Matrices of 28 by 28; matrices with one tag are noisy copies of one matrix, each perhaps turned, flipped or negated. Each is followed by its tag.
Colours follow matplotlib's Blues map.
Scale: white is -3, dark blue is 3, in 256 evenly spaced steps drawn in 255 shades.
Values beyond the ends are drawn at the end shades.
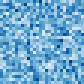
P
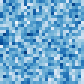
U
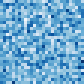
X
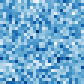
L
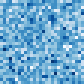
X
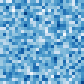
L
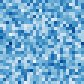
L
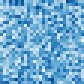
X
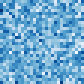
U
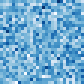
X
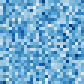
P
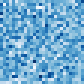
X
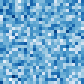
U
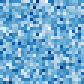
U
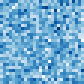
X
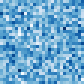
P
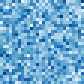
U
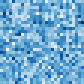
X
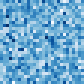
X
